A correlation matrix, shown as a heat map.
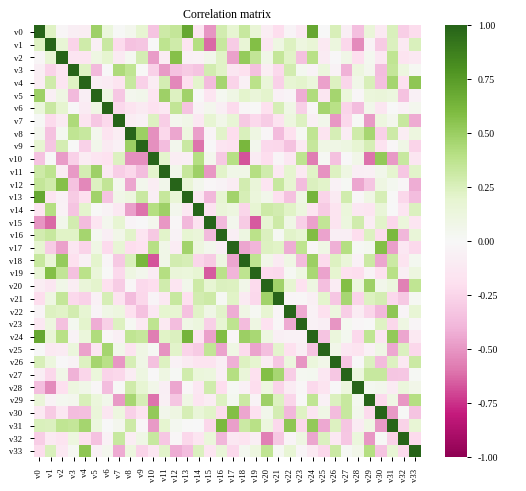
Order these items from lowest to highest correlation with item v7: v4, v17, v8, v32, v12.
v4, v8, v12, v17, v32
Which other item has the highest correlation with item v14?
v11
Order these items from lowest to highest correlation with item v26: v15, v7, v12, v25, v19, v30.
v7, v30, v15, v12, v25, v19
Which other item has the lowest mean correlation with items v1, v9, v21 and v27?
v3
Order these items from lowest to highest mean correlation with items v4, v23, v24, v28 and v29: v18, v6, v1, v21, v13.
v6, v21, v1, v18, v13
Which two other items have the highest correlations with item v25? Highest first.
v6, v15
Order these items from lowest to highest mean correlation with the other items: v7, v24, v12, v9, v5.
v7, v9, v12, v5, v24
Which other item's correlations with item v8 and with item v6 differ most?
v12
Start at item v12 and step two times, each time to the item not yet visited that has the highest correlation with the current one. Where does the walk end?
v18
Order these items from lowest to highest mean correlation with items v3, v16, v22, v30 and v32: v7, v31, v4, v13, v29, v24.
v29, v13, v24, v4, v31, v7
